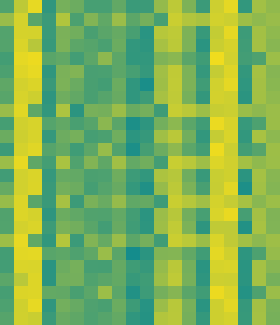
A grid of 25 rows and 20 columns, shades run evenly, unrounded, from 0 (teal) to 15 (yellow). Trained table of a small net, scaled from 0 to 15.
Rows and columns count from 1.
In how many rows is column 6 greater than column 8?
15
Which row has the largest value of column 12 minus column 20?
25
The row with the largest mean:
13
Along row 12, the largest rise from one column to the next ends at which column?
16
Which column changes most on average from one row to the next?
3
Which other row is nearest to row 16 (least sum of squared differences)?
19
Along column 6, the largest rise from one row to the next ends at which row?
6
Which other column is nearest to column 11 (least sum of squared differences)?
10
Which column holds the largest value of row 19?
2
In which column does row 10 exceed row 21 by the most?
8
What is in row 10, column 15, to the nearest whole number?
3
